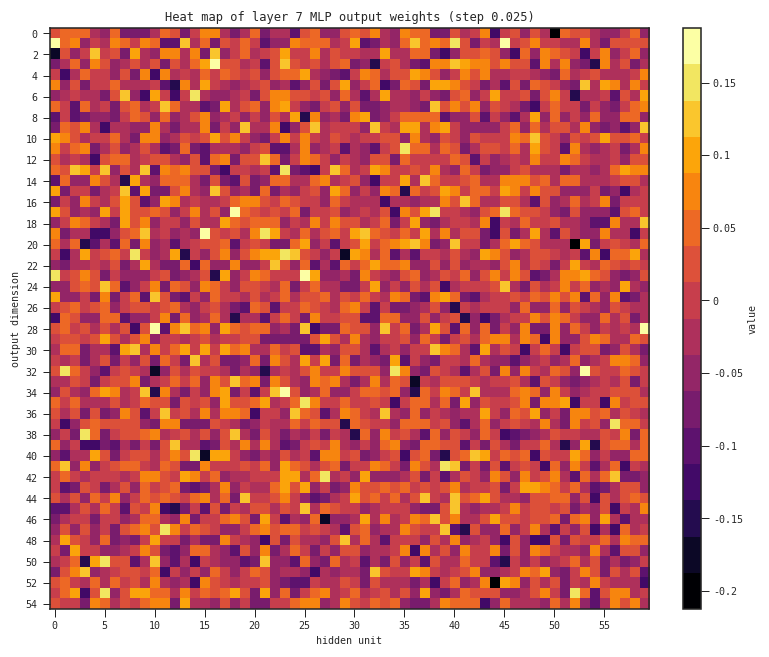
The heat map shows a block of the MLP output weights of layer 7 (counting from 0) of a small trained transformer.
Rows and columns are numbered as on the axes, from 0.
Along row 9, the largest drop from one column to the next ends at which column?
23
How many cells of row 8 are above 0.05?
6
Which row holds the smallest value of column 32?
3
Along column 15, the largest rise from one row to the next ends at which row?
41
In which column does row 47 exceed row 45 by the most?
11
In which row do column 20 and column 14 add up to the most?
31
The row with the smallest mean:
50
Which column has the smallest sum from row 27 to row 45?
54
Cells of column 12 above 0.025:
16
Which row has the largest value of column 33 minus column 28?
28
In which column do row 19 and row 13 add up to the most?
9
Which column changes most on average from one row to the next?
39
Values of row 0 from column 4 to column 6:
-0.025 -0.05 0.05
